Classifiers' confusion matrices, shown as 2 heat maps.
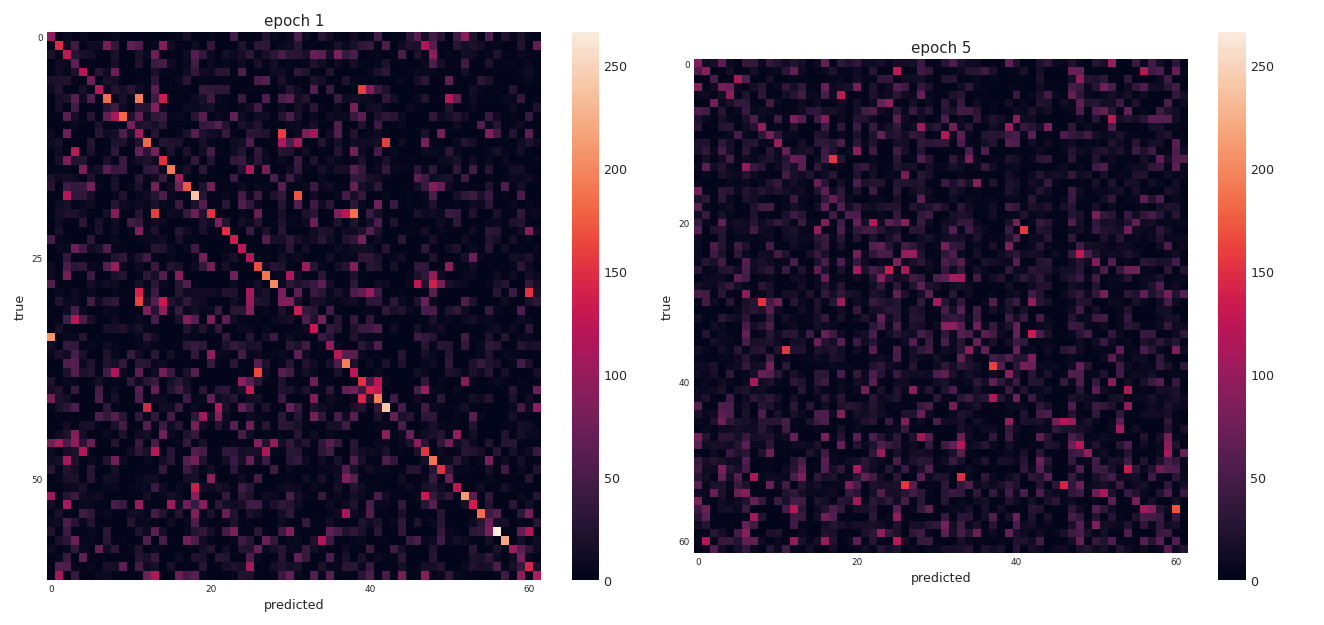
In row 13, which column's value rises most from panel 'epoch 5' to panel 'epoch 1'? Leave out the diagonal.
3
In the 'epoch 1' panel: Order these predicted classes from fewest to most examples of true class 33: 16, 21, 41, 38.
16, 38, 21, 41
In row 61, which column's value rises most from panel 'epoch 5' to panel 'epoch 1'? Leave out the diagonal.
13
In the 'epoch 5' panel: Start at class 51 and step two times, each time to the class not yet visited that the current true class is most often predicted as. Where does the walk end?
6
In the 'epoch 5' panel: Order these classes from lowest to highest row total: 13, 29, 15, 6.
15, 13, 6, 29
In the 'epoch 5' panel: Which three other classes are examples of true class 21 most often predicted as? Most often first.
41, 15, 54
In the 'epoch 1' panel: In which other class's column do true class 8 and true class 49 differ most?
13
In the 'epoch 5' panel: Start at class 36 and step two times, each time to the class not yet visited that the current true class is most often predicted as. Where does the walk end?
20
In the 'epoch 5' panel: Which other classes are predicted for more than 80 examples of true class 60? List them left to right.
1, 12, 16, 25
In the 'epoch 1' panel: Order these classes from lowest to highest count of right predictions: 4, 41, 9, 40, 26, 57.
4, 40, 26, 9, 41, 57
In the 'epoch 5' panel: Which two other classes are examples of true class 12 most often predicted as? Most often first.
17, 34
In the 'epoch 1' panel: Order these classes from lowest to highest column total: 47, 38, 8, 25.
8, 47, 25, 38
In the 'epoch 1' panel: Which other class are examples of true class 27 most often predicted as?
30
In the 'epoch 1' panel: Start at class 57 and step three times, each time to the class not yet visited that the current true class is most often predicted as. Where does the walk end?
52
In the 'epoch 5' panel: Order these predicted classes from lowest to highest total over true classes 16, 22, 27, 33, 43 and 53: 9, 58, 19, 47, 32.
58, 19, 9, 47, 32
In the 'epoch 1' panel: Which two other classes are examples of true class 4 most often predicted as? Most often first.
8, 24
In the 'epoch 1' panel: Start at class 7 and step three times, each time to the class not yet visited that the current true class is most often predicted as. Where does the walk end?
60
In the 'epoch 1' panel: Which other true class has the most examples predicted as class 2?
18
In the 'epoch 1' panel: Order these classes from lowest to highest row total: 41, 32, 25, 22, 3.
3, 25, 22, 32, 41
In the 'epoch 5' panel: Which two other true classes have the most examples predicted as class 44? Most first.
8, 52
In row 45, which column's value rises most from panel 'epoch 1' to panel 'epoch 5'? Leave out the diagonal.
46
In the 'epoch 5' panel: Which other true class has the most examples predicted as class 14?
34
